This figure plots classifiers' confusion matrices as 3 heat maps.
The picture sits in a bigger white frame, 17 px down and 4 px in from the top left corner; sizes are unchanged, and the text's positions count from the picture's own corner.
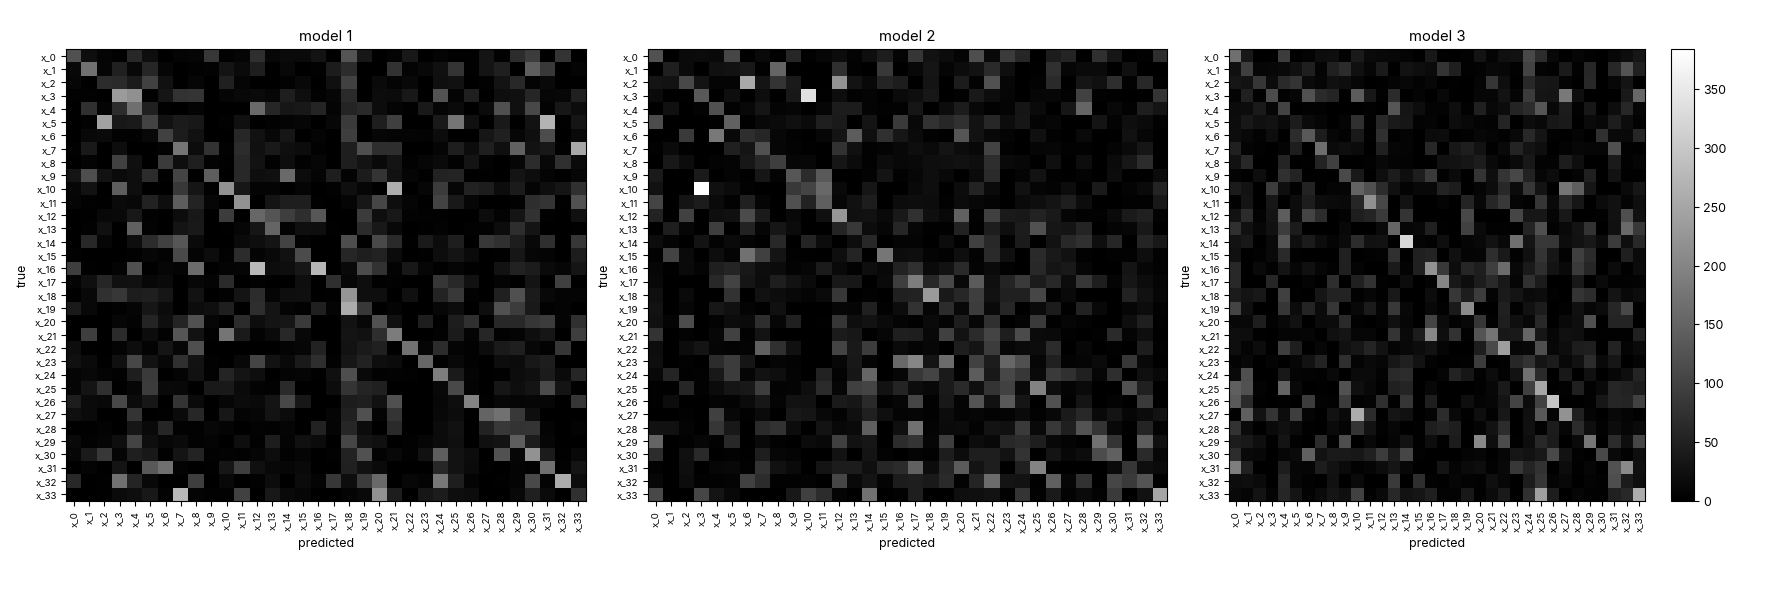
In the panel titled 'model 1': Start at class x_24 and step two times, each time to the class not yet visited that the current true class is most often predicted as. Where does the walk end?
x_29
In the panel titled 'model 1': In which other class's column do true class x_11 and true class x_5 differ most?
x_2
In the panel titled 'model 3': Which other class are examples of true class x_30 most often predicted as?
x_6
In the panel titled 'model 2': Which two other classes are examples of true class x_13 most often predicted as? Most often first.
x_25, x_4
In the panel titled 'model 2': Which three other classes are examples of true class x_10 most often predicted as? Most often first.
x_3, x_11, x_9
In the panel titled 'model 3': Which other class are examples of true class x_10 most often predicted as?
x_27
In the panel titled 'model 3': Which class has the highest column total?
x_25
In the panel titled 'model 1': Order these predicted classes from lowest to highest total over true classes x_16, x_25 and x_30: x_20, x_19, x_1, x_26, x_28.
x_26, x_1, x_20, x_28, x_19
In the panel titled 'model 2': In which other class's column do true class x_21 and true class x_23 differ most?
x_17
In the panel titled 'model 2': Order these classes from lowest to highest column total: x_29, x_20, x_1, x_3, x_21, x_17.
x_1, x_29, x_3, x_20, x_21, x_17
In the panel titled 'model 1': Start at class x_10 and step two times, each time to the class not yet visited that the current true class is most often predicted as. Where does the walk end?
x_7
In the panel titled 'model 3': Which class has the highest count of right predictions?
x_14
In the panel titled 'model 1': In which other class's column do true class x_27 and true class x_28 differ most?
x_19
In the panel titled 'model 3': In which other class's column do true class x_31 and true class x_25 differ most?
x_32
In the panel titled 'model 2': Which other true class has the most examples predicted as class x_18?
x_24
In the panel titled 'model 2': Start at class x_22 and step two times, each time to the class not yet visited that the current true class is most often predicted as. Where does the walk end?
x_12
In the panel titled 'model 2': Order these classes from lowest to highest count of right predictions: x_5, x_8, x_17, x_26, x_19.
x_19, x_8, x_26, x_5, x_17
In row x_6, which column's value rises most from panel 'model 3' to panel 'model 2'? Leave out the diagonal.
x_4
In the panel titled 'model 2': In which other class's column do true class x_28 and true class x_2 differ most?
x_6
